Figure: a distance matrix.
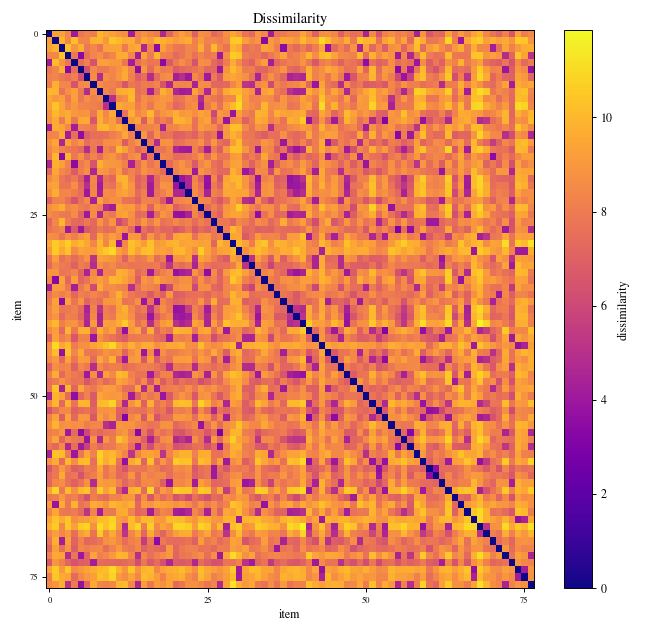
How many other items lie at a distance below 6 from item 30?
4
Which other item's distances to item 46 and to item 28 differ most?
68
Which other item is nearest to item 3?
5
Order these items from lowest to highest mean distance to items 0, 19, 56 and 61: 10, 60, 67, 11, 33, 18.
60, 18, 33, 10, 11, 67
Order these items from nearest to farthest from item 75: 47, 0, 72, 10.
0, 72, 47, 10
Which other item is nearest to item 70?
17
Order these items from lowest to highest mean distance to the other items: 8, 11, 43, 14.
14, 8, 11, 43
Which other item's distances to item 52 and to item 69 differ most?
61
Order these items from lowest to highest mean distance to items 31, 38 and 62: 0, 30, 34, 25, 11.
25, 0, 34, 11, 30
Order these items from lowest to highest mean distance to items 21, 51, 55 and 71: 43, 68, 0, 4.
4, 0, 68, 43
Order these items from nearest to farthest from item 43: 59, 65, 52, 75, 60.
75, 60, 52, 59, 65
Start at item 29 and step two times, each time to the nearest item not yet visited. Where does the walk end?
26
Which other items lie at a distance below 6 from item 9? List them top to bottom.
10, 24, 54
